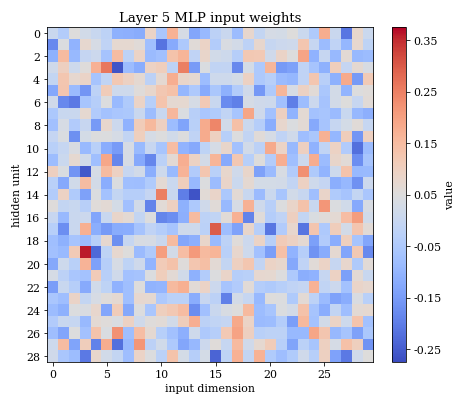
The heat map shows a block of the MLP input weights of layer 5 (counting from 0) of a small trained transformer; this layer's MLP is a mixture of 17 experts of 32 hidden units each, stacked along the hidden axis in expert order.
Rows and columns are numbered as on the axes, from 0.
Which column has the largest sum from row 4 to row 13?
11
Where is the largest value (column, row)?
3, 19
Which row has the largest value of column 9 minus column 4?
8
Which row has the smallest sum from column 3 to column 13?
10
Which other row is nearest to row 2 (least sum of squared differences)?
7
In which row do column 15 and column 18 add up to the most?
17
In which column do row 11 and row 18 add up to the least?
6
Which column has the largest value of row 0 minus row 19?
25
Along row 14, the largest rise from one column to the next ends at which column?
14
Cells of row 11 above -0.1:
25
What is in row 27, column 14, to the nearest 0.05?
0
